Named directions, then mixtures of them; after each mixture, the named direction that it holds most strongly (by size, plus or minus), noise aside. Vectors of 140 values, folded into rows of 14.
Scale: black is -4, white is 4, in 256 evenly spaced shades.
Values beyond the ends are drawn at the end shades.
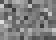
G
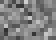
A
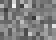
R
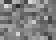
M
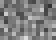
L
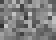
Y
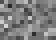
A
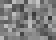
M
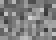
L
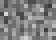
L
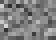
A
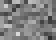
M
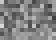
Y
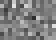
R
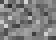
A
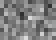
L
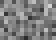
L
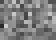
Y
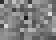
Y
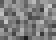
L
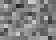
M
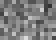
L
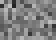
R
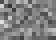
G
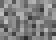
L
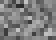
A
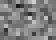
A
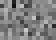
R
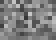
Y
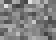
M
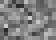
A
